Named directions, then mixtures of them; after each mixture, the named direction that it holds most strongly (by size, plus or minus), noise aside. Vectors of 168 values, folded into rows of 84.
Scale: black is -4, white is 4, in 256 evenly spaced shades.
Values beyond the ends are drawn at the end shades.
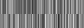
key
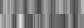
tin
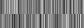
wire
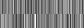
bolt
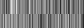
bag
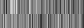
bag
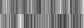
tin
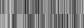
tin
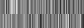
bag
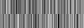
key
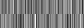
bolt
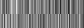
bag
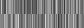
key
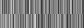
bolt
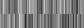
key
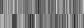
tin
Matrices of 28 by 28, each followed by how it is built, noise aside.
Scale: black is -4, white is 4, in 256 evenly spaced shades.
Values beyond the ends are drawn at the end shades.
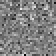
uneven rows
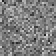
noise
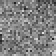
smooth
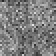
smooth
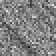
Toeplitz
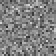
noise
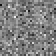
repeating rows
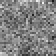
smooth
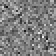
banded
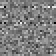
uneven rows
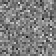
noise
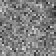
smooth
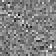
banded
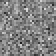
noise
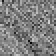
Toeplitz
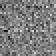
uneven rows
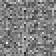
repeating rows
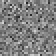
repeating columns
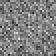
Toeplitz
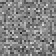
repeating columns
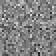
repeating columns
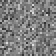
repeating rows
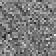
Toeplitz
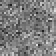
smooth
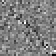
banded
